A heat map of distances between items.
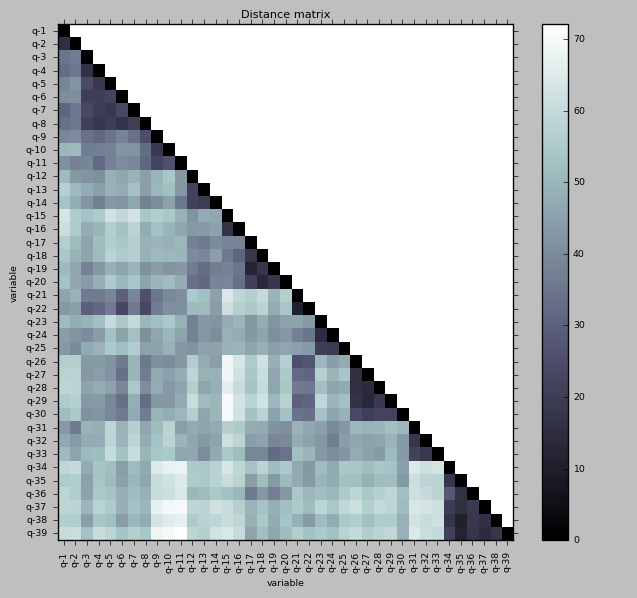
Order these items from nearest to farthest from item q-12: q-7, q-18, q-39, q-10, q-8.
q-18, q-8, q-7, q-10, q-39
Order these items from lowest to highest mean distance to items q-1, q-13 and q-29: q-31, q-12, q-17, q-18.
q-12, q-31, q-17, q-18
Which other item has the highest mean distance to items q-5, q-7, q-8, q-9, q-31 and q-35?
q-15
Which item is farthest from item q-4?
q-39
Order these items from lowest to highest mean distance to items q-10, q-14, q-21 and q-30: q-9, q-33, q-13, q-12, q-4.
q-9, q-4, q-13, q-12, q-33
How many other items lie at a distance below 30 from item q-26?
6
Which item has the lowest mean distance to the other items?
q-8
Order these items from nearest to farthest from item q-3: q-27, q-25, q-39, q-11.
q-11, q-27, q-25, q-39
